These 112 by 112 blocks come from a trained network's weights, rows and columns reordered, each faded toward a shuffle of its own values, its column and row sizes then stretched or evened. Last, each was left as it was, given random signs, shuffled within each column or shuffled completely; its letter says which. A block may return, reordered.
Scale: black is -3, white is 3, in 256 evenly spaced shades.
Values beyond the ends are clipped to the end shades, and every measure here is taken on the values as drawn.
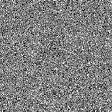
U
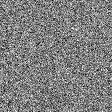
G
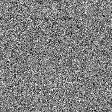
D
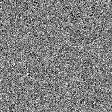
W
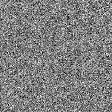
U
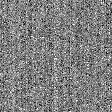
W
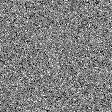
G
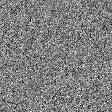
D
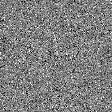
D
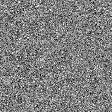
D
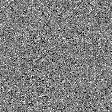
D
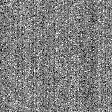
W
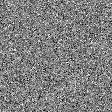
G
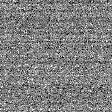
U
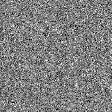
U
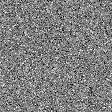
G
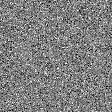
G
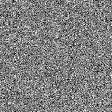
U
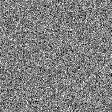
W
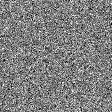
W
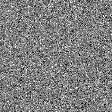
D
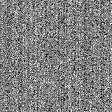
W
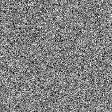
D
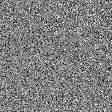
D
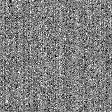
W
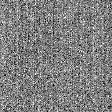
U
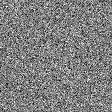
G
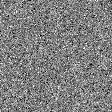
G
